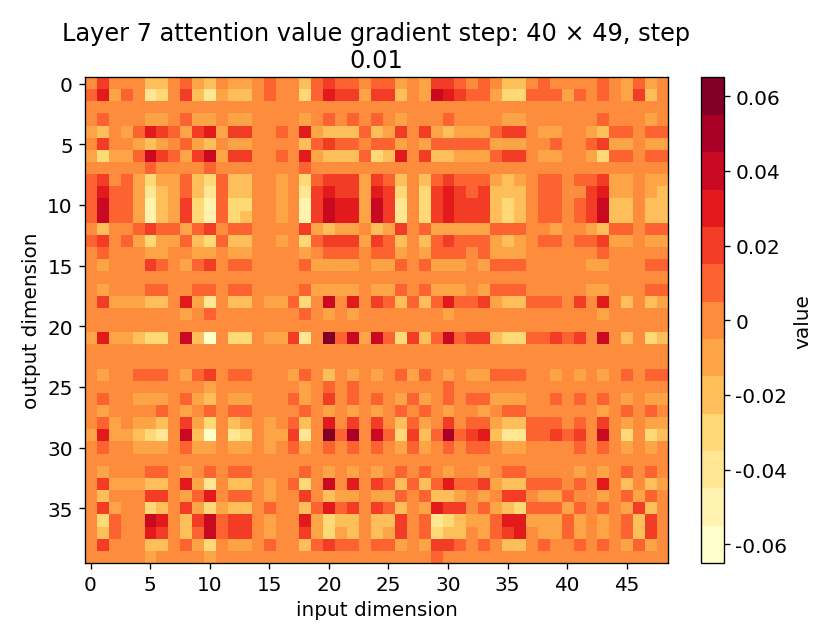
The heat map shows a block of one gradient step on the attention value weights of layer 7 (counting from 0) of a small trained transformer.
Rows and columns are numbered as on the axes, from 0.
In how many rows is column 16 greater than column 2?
6
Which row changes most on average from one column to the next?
29
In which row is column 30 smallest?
36
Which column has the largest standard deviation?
10
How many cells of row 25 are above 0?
3
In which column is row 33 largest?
20
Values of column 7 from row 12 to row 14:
0.01 -0.01 0
